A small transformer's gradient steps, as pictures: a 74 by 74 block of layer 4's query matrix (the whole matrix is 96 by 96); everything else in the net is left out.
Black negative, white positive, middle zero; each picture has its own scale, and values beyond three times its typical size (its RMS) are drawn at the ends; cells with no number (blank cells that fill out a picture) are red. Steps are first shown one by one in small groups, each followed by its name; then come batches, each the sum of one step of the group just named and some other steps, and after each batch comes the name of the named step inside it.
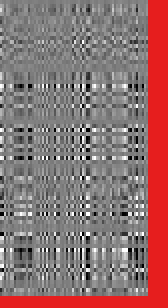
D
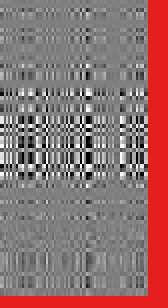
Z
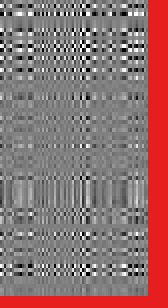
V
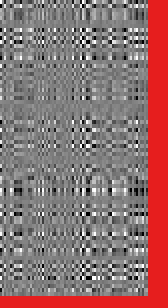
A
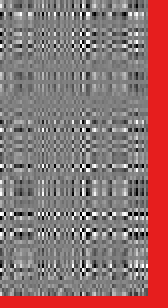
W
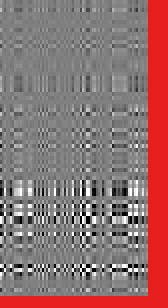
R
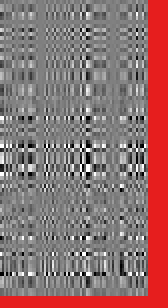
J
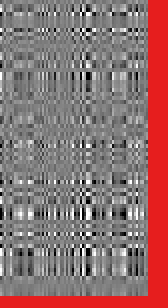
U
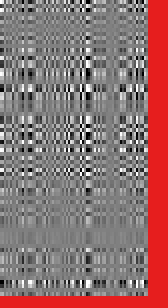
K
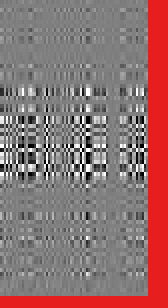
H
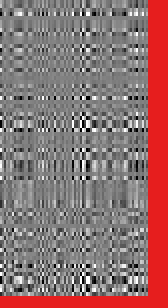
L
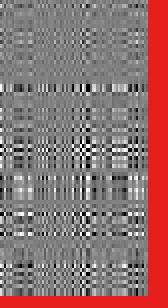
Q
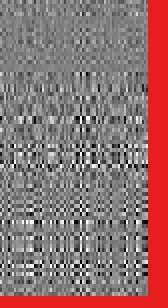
W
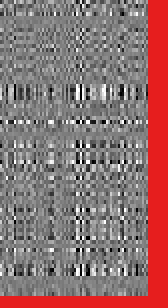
V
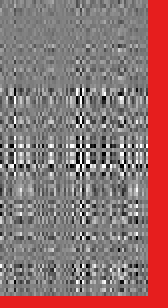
R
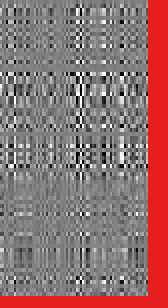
D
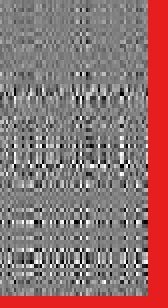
Z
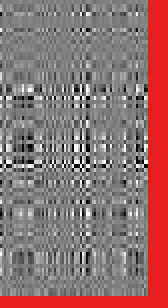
U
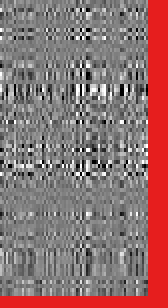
U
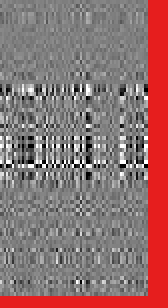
Z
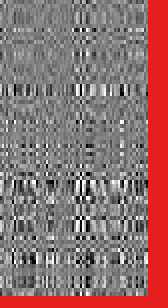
A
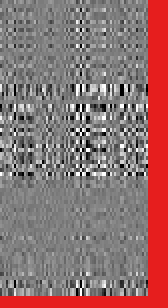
J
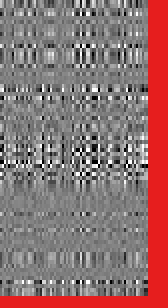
W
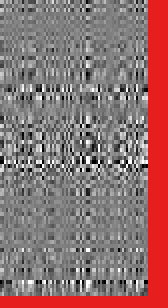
K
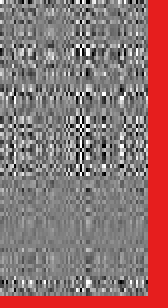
K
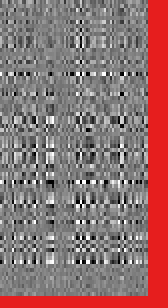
Z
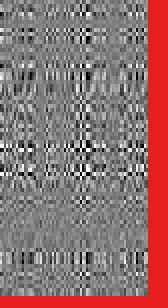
J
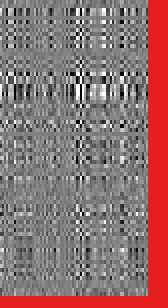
D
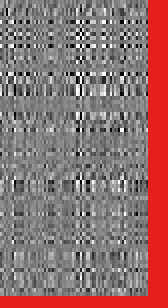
W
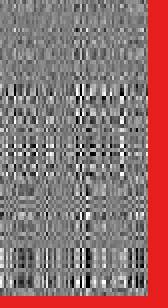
D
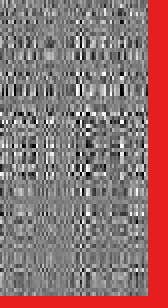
R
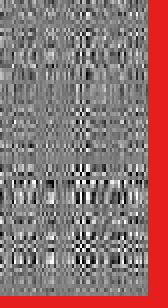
R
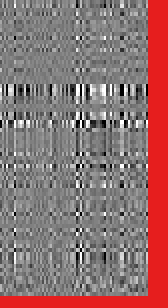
L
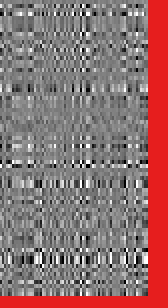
V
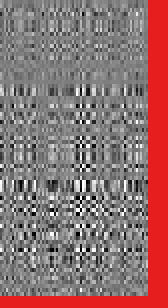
W
